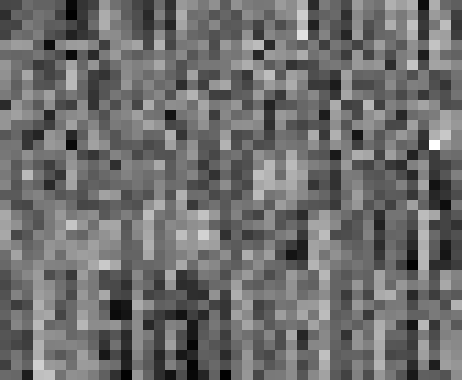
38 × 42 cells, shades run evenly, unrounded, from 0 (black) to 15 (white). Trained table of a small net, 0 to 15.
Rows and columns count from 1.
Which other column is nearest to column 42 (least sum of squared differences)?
13
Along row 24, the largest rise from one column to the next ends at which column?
39
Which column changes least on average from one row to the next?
12
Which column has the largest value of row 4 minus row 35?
28
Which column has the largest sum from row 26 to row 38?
4
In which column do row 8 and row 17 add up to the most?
25
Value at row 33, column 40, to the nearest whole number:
3
